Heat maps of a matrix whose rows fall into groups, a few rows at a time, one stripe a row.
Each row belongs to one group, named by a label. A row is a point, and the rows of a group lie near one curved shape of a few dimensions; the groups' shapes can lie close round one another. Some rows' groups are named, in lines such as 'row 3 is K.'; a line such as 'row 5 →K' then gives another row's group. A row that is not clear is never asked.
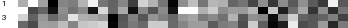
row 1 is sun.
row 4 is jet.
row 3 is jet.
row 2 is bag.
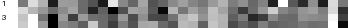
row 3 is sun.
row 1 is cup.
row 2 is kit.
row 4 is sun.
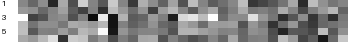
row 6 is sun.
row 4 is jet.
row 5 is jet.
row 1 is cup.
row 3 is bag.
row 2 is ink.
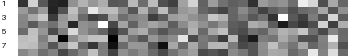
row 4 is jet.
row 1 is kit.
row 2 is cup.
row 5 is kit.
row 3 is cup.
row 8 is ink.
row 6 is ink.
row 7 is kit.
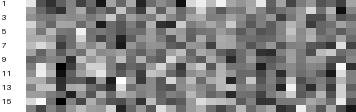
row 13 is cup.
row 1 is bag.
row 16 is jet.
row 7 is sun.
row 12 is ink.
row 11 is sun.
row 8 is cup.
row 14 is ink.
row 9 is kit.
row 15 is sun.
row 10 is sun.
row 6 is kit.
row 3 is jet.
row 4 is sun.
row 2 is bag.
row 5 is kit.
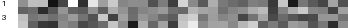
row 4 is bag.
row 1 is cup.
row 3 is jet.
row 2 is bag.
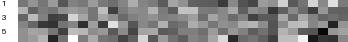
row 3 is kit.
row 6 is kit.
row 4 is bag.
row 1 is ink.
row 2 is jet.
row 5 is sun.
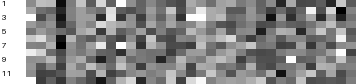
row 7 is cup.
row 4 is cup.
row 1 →cup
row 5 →kit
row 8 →sun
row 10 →cup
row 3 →bag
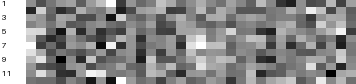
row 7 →bag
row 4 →ink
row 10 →bag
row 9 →sun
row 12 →ink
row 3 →ink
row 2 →kit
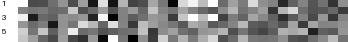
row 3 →bag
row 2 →jet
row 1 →bag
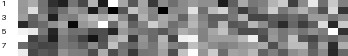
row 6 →bag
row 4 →jet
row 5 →sun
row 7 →bag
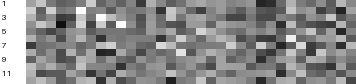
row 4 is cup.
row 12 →kit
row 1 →sun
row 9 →kit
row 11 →bag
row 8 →cup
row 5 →bag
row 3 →cup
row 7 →jet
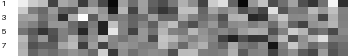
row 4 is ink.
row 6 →cup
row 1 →sun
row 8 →jet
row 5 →bag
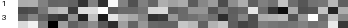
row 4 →sun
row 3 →ink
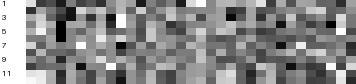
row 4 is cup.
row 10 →jet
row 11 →sun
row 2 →kit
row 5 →sun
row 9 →cup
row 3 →ink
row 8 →kit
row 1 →bag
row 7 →jet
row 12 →sun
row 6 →cup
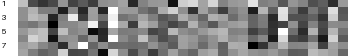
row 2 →ink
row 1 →bag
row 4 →cup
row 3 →cup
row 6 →cup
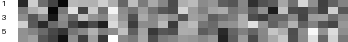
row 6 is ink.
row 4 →bag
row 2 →cup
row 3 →cup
